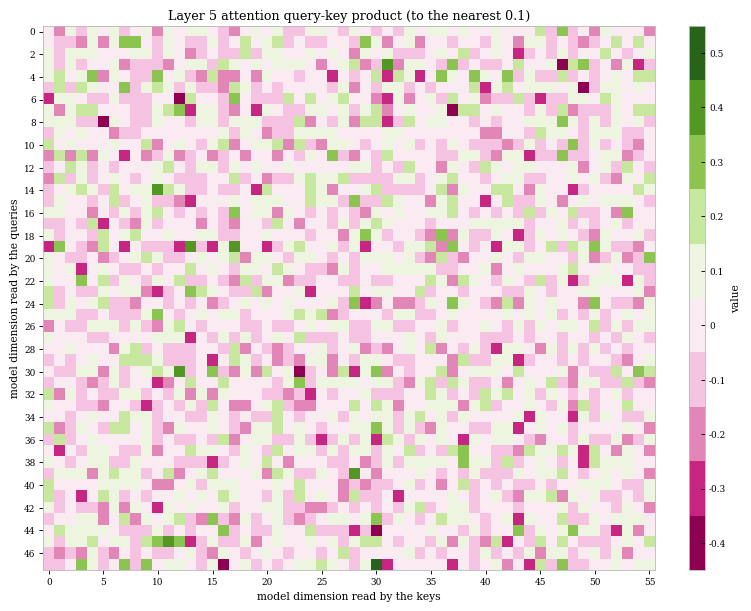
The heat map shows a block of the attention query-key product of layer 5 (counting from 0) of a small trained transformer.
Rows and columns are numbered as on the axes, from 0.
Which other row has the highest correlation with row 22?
7
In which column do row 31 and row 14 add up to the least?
48
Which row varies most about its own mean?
19
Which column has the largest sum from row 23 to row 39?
28
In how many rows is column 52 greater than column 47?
14
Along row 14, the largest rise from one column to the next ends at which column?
20
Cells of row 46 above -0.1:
32
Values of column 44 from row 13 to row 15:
-0.1 -0.2 -0.1
